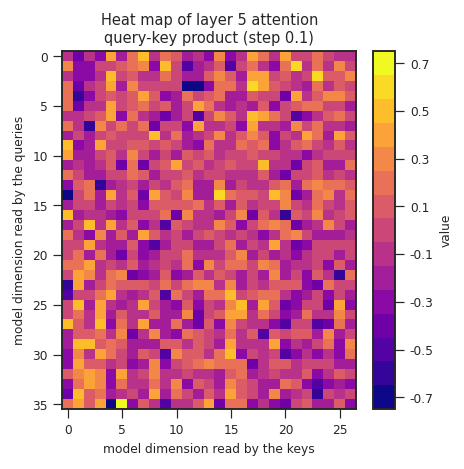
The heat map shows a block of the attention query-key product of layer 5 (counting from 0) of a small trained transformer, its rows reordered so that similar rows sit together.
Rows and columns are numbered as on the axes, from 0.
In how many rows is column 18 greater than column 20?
21
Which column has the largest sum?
15
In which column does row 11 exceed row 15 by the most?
18
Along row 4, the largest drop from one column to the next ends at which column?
1
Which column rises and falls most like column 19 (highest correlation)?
2
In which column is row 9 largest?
0
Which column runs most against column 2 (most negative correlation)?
7
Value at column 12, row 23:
0.3
